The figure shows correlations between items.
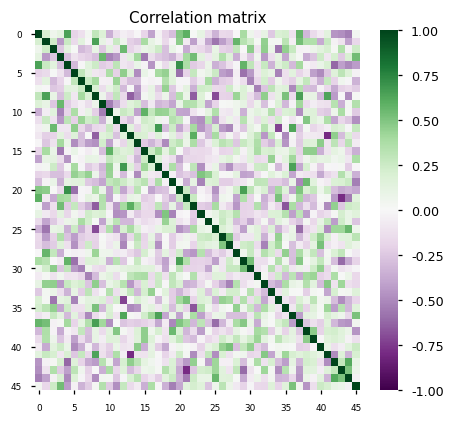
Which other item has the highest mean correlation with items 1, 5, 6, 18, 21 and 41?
8
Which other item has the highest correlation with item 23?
18
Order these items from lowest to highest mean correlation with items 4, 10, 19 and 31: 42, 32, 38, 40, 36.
40, 42, 36, 32, 38
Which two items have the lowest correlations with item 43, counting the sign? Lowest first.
21, 29
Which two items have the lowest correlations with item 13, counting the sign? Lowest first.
41, 8
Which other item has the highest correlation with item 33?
16
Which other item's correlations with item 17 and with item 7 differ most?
36
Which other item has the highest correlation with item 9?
3
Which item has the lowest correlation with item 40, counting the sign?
5
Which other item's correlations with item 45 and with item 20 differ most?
4
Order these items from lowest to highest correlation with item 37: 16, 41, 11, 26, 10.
10, 26, 16, 11, 41
